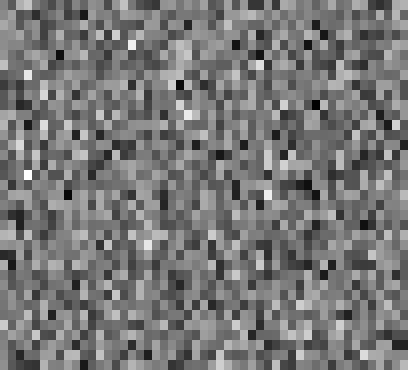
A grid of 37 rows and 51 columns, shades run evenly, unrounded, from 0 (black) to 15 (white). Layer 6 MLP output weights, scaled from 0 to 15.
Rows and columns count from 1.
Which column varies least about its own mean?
12
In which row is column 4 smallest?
13
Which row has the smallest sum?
23
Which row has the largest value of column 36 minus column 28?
11
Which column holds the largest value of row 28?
30
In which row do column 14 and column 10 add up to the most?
25
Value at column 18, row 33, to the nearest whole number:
4
